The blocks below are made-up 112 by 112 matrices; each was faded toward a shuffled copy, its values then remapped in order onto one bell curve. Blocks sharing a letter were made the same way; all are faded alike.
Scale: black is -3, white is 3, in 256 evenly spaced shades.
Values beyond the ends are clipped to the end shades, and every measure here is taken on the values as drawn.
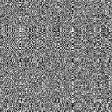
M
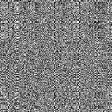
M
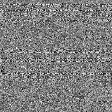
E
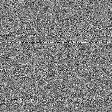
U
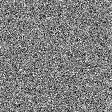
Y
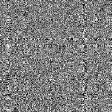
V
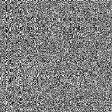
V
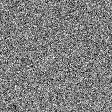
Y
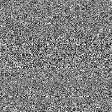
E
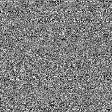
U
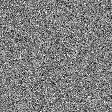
Y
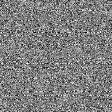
U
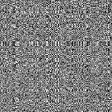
M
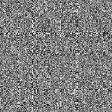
V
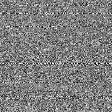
E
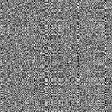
M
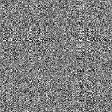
V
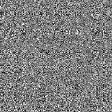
V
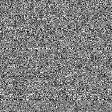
E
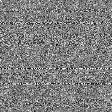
E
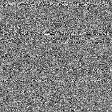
U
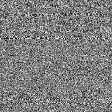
E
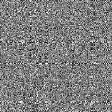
V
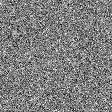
Y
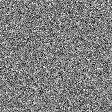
Y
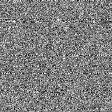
U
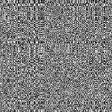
M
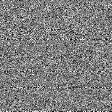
U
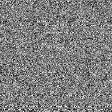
U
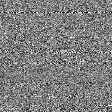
U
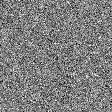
Y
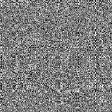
V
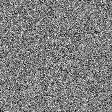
Y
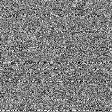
E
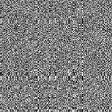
M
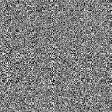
V
